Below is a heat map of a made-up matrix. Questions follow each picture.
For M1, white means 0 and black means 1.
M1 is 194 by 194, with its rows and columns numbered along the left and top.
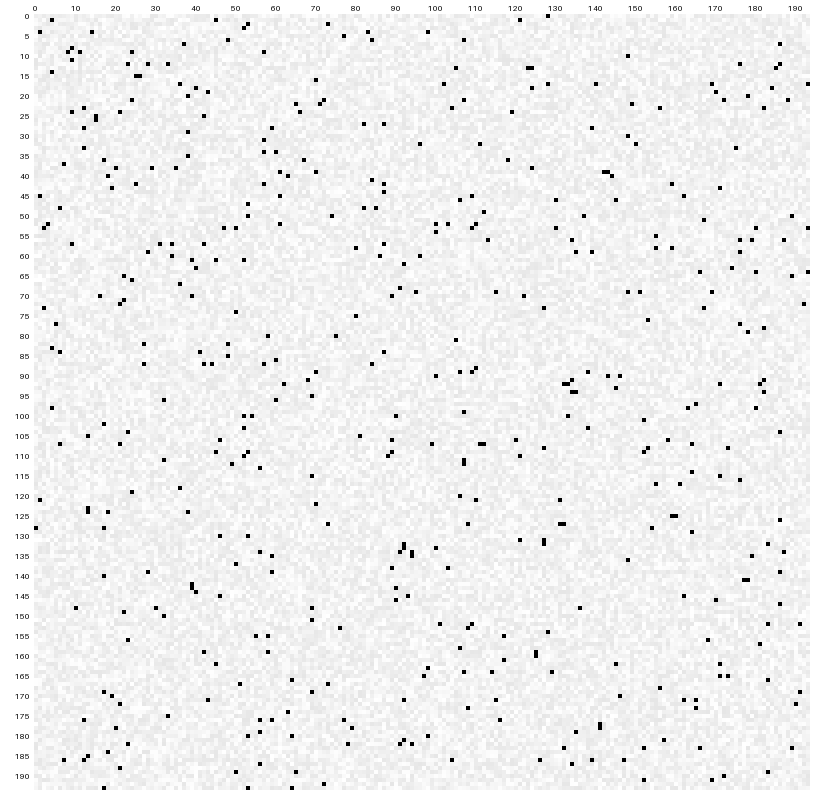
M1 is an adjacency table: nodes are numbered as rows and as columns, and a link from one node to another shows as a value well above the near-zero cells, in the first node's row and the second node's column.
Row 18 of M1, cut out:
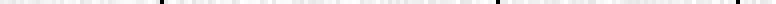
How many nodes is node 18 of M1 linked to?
3
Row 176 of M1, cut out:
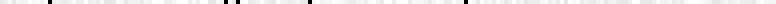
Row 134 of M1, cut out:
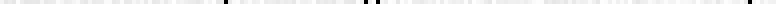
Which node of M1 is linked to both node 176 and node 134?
node 56
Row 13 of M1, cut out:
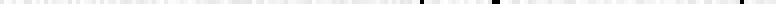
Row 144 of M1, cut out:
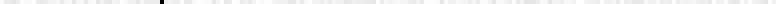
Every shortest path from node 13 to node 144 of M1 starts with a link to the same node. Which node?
node 124
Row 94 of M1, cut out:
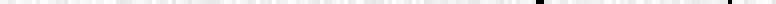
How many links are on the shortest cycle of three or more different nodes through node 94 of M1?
4
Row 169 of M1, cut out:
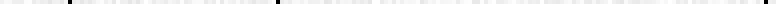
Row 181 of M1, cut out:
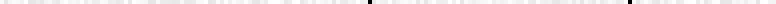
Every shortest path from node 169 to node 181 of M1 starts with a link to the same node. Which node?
node 69
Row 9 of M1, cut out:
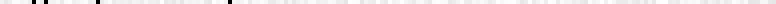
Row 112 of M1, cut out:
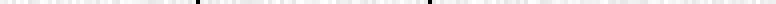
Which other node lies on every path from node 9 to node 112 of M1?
node 107
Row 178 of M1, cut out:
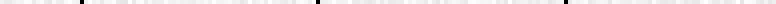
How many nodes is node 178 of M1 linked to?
3
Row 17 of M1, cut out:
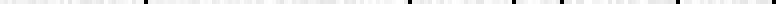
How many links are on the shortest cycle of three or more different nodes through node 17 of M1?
7
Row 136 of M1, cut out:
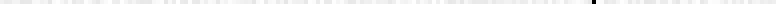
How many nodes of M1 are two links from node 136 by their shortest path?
3
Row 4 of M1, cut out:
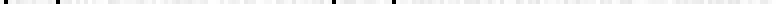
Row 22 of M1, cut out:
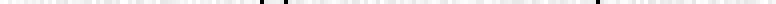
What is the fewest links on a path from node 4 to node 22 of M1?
7
